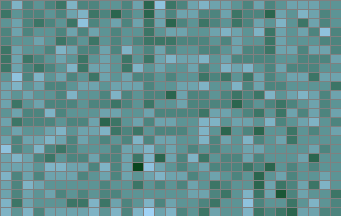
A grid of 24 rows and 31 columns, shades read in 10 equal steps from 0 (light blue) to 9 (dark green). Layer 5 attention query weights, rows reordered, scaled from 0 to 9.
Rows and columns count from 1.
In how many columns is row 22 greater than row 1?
14
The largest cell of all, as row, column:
19, 13
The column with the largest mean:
24
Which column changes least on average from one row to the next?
3
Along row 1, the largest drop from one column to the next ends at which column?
15
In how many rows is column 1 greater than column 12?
5
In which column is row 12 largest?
22
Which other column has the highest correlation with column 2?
10
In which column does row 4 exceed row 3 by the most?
8
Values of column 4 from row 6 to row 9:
4 5 6 2
